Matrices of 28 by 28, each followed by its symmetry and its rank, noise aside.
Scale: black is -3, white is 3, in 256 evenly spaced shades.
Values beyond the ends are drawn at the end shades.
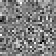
no symmetry, rank eight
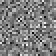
symmetric, rank eight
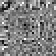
symmetric, rank six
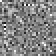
symmetric, rank eight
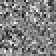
antisymmetric, rank eight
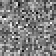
antisymmetric, rank eight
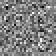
no symmetry, rank six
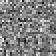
no symmetry, rank eight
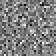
no symmetry, rank seven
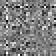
antisymmetric, rank six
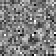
antisymmetric, rank eight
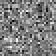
antisymmetric, rank eight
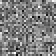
no symmetry, rank eight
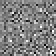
symmetric, rank eight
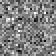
no symmetry, rank eight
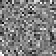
no symmetry, rank eight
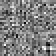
antisymmetric, rank eight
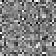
antisymmetric, rank six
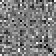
symmetric, rank seven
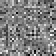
antisymmetric, rank six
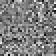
antisymmetric, rank eight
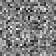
antisymmetric, rank six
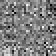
no symmetry, rank six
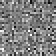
antisymmetric, rank six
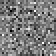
symmetric, rank seven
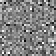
no symmetry, rank seven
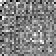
symmetric, rank seven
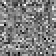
antisymmetric, rank eight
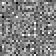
symmetric, rank eight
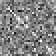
symmetric, rank six
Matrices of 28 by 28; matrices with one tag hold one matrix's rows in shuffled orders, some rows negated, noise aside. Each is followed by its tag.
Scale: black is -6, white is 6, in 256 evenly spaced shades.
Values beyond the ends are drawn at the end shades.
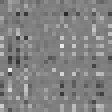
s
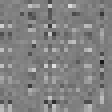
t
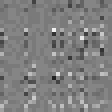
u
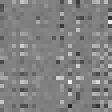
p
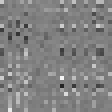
s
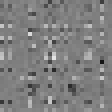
t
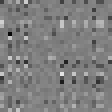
s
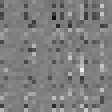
u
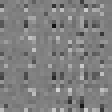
u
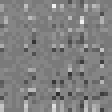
u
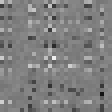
t
